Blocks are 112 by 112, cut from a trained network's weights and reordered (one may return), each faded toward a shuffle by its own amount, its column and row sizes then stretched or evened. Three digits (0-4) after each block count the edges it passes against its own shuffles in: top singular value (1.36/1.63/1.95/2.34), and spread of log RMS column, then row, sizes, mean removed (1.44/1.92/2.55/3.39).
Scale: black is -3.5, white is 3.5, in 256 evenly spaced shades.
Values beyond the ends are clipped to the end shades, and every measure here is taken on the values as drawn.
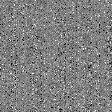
0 3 0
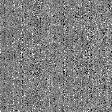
1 3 0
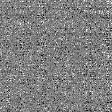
1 3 0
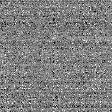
2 2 1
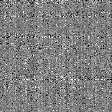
2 0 3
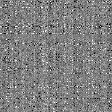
2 2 3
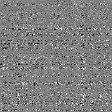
0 2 4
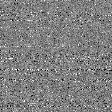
0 0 3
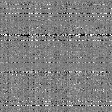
3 0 4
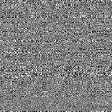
3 1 4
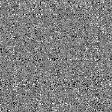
0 2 3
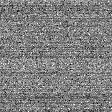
3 0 0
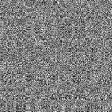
3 0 3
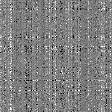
4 4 3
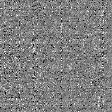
1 3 0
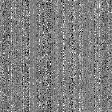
3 4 0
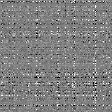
3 3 4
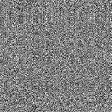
3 2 0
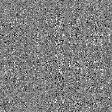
0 3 2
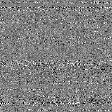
0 1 4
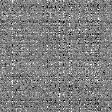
3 3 1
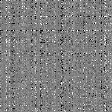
2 4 3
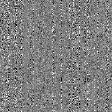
1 4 1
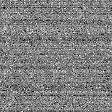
3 0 2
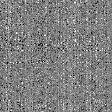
2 2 2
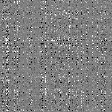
1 4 3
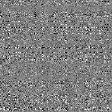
2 3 4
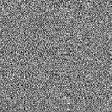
3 1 2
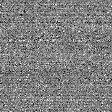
2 0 2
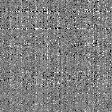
2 2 3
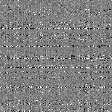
2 0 4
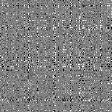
3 4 4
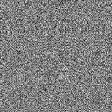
3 1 0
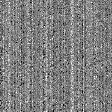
4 3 0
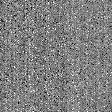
1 1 0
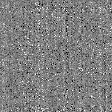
1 2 2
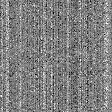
4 3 0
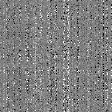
2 4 2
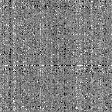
3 2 3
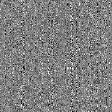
2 4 0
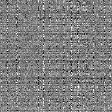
4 4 0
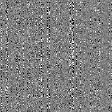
1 4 2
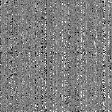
2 4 1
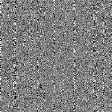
2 4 0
